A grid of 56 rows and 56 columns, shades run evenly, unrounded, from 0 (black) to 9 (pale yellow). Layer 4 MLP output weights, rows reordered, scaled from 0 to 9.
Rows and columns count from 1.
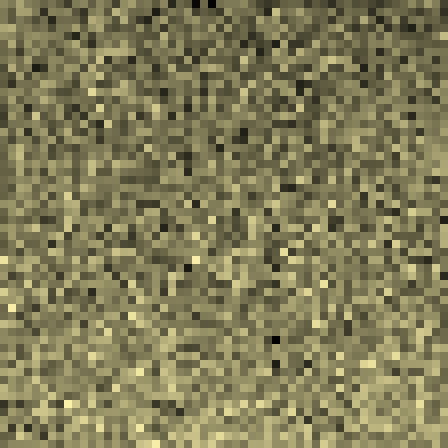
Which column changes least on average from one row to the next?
33
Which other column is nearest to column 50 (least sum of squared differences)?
5
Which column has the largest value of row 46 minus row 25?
46
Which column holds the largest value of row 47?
18
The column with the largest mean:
12
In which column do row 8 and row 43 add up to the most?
13
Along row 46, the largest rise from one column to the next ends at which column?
36
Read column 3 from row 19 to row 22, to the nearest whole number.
7 7 6 6
